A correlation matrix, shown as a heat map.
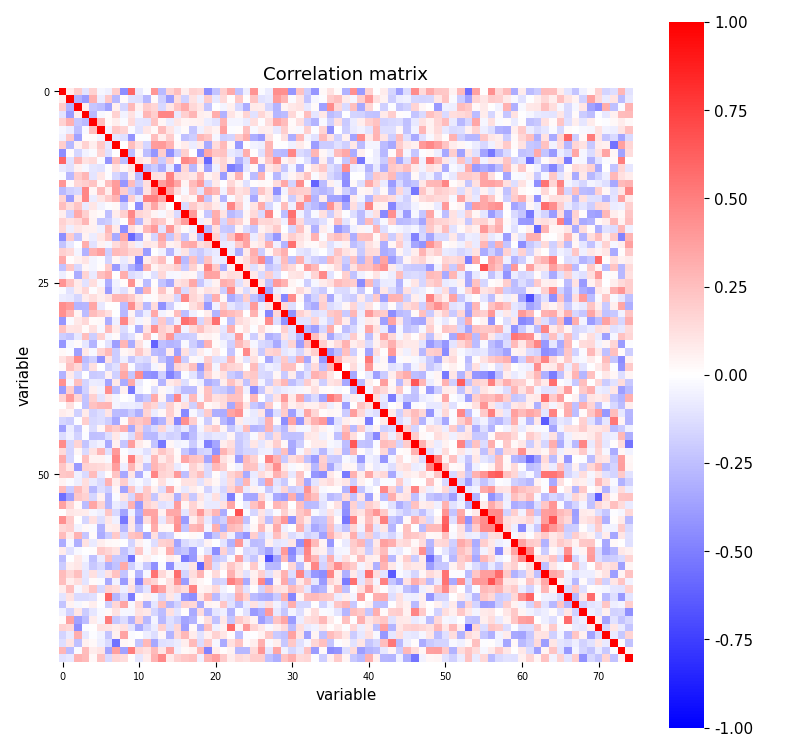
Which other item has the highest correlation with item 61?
66
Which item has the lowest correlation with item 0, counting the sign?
53
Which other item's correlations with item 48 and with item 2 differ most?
49
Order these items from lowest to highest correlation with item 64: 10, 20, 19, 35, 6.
10, 6, 20, 19, 35
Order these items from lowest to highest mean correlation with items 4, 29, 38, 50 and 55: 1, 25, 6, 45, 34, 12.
34, 45, 6, 25, 1, 12
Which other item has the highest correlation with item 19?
23
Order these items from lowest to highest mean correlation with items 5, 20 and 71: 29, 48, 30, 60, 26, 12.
60, 29, 12, 26, 48, 30
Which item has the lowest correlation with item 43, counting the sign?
63
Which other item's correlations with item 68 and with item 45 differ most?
41
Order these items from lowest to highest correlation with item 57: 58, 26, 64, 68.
68, 58, 26, 64
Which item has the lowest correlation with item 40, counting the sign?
43
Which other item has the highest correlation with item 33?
62
